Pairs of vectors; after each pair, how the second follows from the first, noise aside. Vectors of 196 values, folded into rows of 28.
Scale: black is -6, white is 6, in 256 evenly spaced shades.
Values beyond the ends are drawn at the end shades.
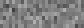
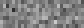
sign-scrambled.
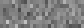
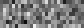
negated, scaled up.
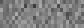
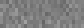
reversed, negated, shrunk.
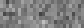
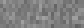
wrapped around, negated, shrunk.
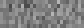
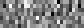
negated, scaled up.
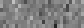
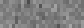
reversed, shrunk.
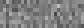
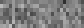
wrapped around, negated.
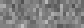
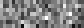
wrapped around, scaled up.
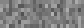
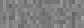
reversed, shrunk.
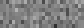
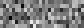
wrapped around, scaled up.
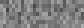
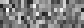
negated, scaled up.
